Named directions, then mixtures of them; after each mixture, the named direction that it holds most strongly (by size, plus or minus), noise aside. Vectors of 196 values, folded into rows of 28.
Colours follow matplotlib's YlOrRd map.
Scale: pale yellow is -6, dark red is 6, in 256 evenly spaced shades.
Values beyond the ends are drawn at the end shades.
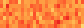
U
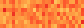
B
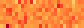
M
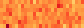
M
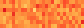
B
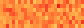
B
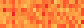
B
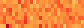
M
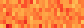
M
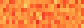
B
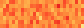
U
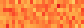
B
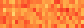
B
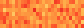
B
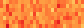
U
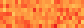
B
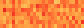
B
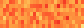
U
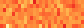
M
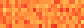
B
